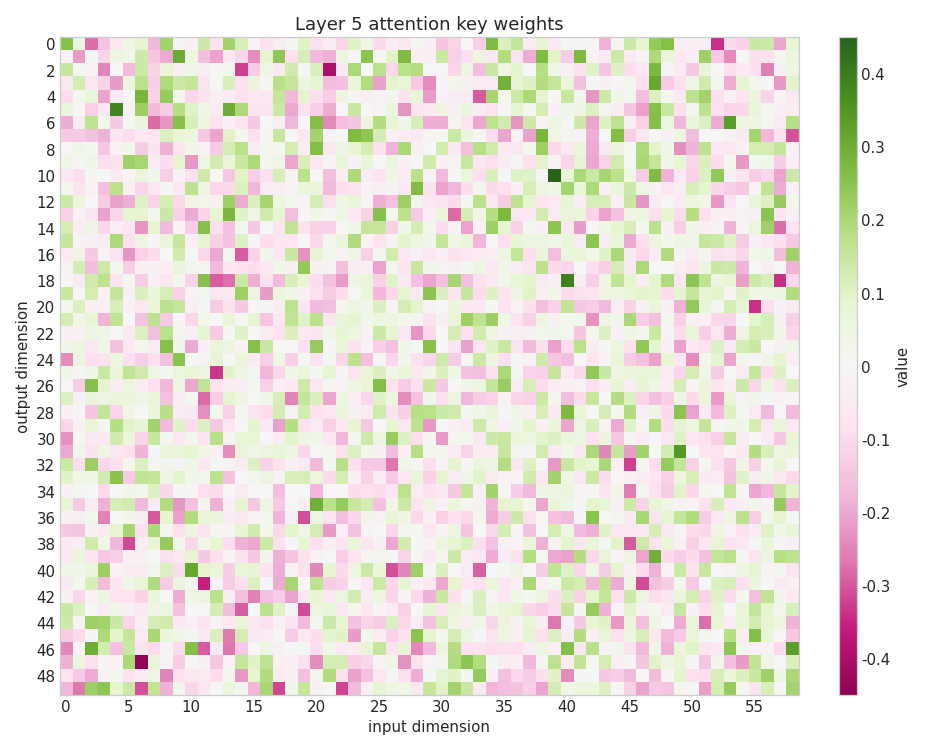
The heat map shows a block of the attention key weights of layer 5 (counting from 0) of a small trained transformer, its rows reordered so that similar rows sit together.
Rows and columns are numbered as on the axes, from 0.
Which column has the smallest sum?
21
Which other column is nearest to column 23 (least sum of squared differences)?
36
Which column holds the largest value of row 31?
49
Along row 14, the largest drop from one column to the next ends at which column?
57
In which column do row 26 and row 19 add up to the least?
16
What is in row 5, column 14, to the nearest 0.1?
0.2
